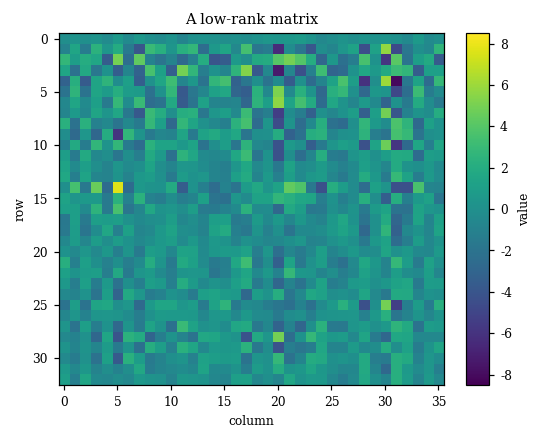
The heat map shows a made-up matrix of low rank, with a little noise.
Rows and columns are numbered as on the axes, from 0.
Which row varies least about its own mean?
0
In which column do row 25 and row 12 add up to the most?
30
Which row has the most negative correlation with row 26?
31
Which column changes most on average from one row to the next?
20
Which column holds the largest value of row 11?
17
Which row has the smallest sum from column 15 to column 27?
3
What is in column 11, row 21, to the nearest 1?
2
